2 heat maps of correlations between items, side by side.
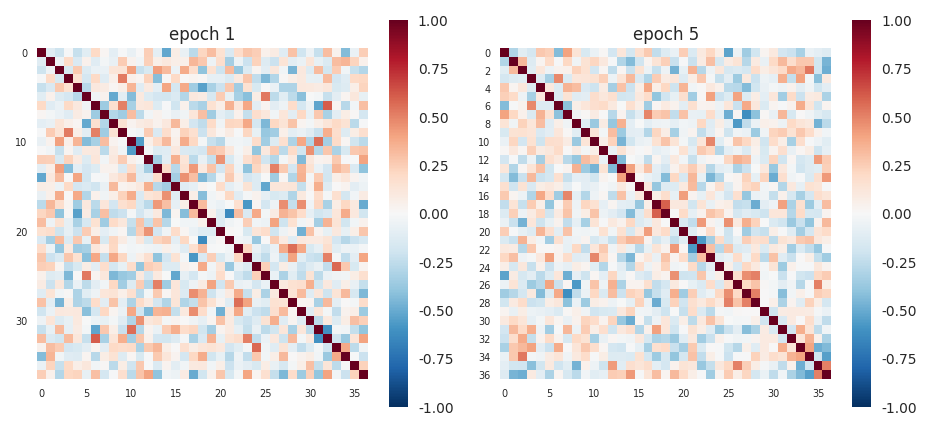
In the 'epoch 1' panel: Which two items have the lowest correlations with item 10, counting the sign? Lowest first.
11, 5
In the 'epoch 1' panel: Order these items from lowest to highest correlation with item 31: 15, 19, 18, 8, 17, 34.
19, 18, 34, 8, 17, 15
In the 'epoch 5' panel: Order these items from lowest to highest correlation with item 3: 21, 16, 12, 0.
16, 0, 12, 21
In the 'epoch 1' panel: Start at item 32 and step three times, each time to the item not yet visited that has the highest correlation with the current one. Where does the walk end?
3
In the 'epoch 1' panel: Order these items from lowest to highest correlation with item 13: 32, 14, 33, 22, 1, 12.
12, 32, 22, 1, 14, 33
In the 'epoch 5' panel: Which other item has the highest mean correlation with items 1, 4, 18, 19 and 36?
17
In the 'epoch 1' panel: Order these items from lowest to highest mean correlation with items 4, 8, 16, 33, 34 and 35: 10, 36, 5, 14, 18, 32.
5, 18, 32, 36, 10, 14
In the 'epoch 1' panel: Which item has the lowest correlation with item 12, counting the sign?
29
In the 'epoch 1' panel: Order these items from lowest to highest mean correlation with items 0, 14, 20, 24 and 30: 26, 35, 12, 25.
26, 35, 25, 12
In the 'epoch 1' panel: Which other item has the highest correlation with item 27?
17
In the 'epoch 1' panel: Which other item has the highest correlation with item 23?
32
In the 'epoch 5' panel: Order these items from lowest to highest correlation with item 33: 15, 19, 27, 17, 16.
16, 19, 15, 27, 17
